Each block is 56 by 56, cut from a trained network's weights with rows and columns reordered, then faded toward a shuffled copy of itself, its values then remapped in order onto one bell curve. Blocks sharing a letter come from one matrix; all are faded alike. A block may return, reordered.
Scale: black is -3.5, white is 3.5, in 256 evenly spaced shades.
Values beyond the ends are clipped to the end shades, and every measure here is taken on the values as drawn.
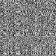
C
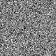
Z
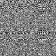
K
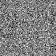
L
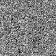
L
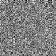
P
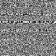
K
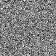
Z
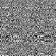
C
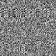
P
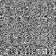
C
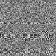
K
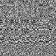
K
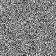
Z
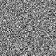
P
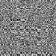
K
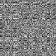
C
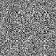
P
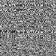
K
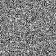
Z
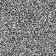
Z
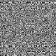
K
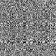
C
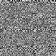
K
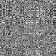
C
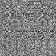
P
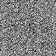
L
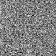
L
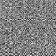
C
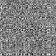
C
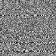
K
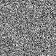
Z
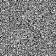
L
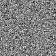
Z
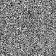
L
